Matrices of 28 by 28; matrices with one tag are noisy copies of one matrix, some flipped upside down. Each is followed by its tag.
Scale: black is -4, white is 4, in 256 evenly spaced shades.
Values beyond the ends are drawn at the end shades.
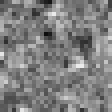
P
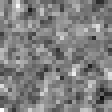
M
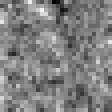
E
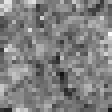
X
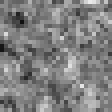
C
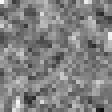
M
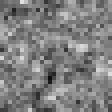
P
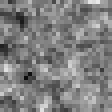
C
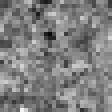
P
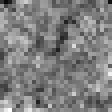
X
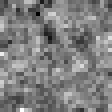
P
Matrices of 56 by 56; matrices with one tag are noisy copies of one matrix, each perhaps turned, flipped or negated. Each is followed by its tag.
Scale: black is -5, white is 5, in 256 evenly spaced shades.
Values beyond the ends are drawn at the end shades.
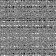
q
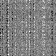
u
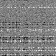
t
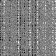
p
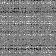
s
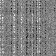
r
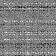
s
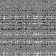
r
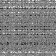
u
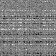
r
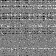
t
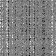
u
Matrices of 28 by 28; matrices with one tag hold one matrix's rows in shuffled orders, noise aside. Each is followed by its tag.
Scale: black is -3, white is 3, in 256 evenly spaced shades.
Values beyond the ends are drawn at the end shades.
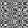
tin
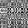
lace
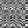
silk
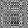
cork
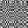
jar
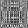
cork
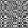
tin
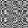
tin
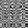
silk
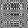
cork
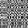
lace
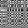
lace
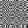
jar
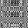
cork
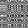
lace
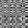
silk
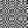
jar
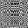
cork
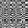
silk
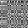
lace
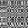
lace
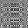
cork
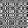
jar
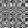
silk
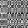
lace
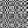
jar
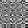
silk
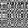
lace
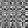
silk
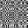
jar
